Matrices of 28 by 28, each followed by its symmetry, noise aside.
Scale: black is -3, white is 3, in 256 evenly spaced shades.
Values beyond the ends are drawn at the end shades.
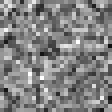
symmetric.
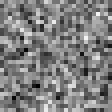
antisymmetric.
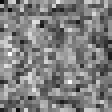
mirrored top to bottom.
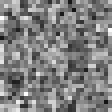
mirrored top to bottom.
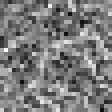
symmetric.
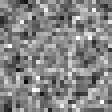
symmetric.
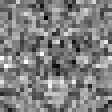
mirrored left to right.
